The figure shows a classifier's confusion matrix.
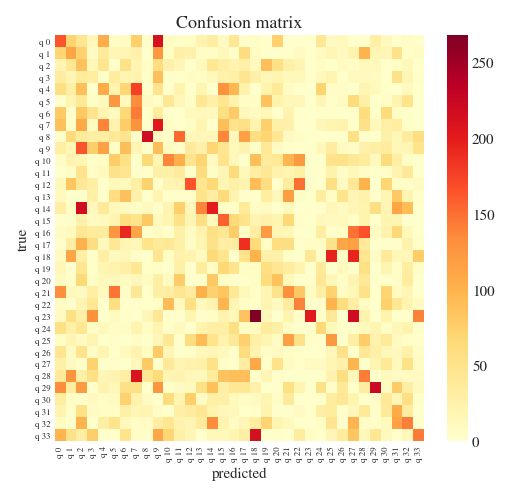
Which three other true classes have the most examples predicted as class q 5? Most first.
q 21, q 16, q 10
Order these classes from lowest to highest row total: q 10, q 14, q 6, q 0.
q 6, q 0, q 14, q 10
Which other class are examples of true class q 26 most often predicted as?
q 9
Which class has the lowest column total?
q 23
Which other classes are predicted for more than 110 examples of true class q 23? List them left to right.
q 3, q 18, q 27, q 33
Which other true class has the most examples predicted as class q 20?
q 0
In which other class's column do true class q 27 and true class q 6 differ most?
q 7
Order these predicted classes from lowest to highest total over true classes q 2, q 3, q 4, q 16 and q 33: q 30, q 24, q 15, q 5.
q 30, q 24, q 5, q 15
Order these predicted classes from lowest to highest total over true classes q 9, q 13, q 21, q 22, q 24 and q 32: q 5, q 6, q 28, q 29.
q 29, q 28, q 6, q 5
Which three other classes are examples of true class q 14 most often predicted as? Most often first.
q 2, q 13, q 31
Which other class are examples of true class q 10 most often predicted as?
q 22
